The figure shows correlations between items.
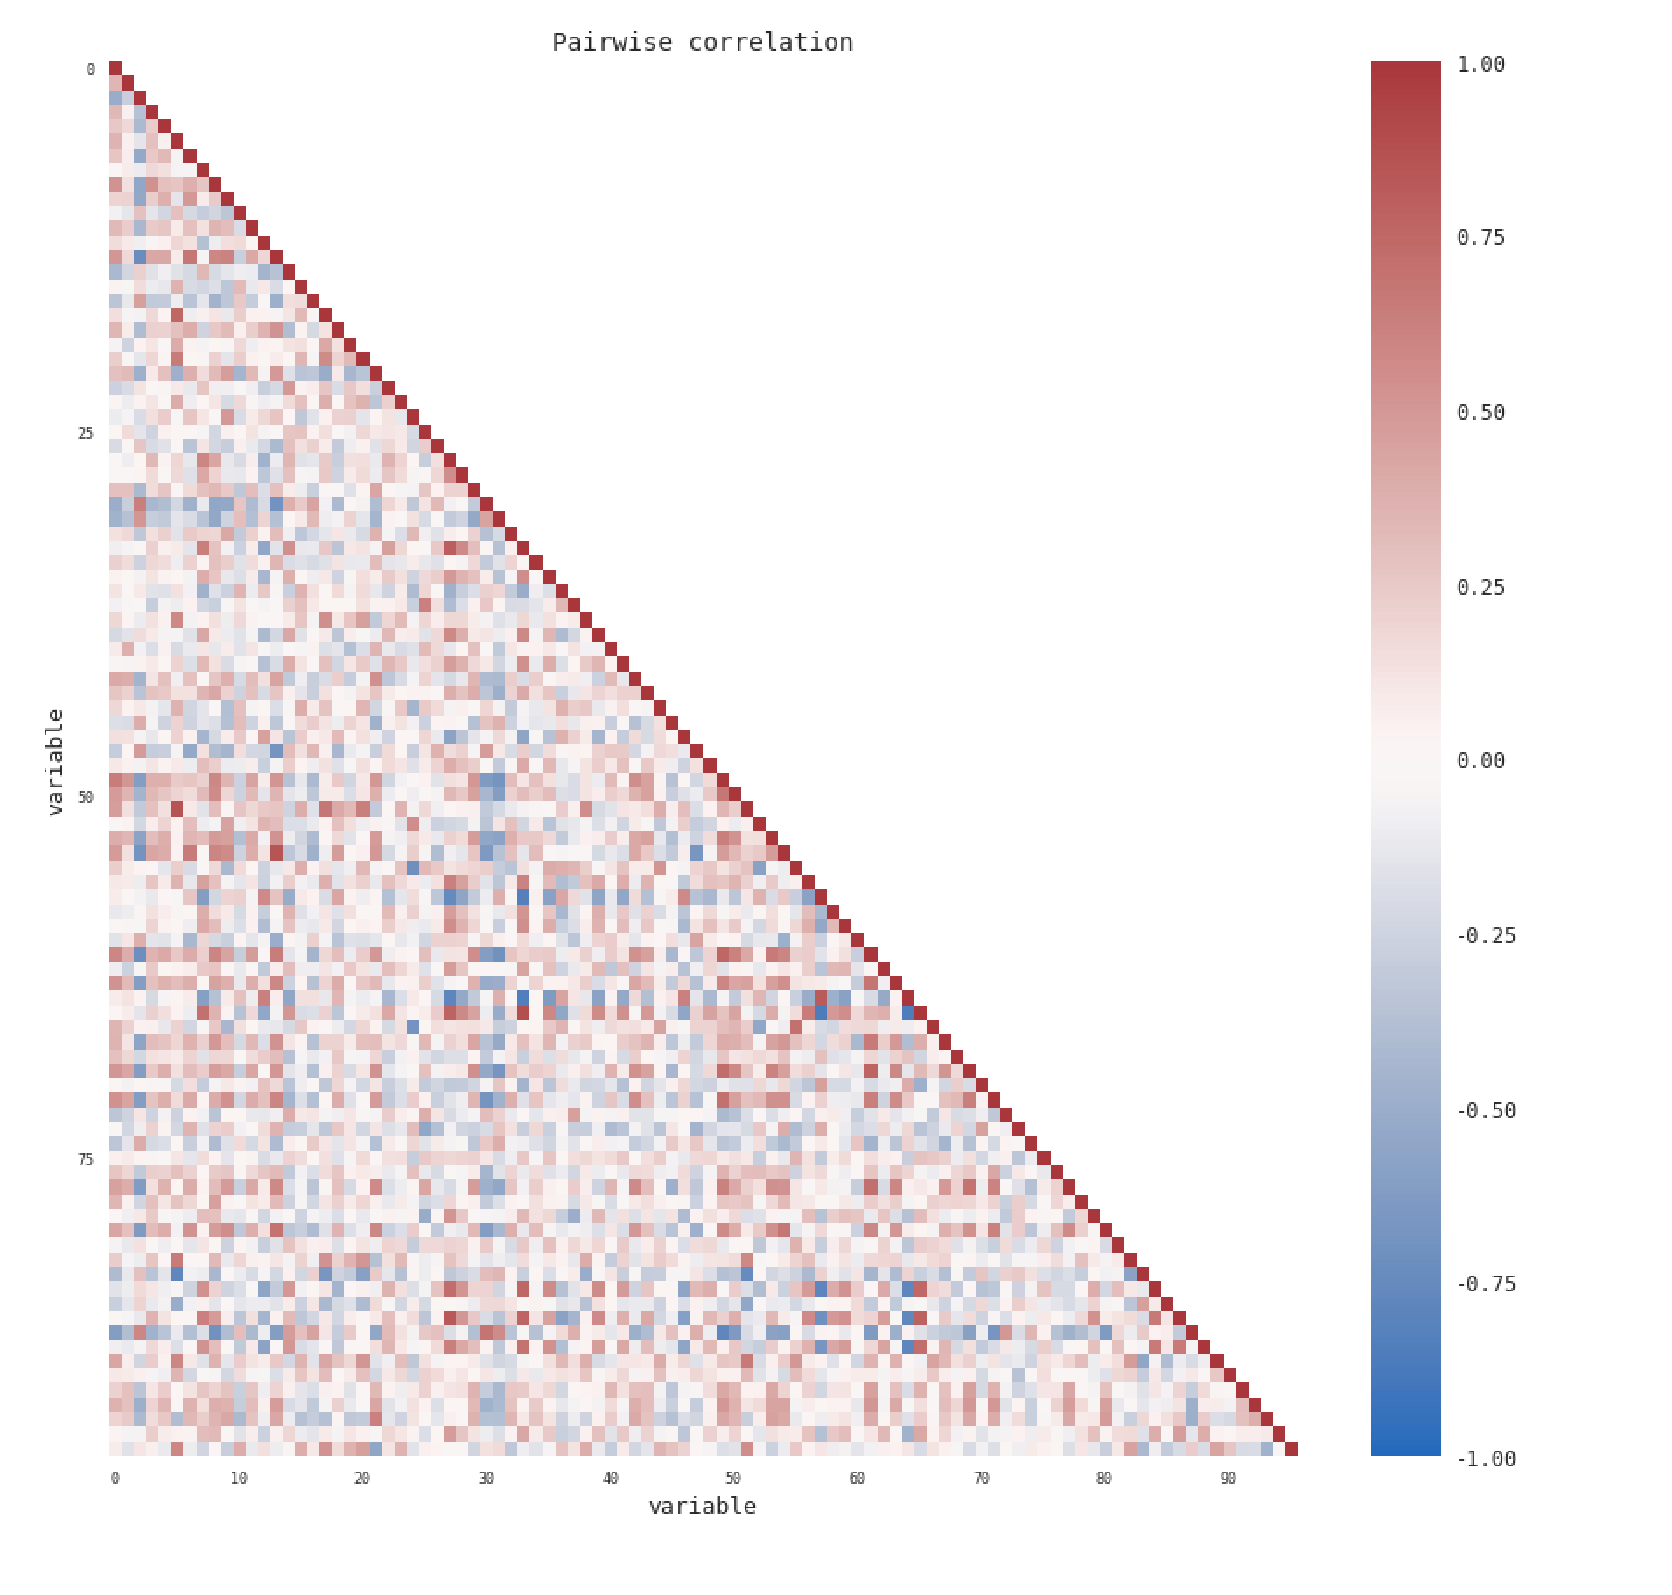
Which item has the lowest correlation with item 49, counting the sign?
87
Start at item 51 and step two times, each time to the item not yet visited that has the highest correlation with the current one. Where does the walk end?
17
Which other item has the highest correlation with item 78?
8
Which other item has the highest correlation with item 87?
30
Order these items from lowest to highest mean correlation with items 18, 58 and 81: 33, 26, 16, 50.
16, 26, 50, 33
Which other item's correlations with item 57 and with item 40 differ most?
65
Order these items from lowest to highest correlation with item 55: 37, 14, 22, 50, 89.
22, 14, 50, 37, 89
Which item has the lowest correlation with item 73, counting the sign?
25
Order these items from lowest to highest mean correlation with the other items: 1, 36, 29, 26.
36, 26, 1, 29
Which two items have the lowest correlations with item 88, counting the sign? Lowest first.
64, 57
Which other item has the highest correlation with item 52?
24
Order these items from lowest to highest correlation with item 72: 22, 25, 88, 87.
88, 22, 25, 87
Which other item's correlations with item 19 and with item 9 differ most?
21
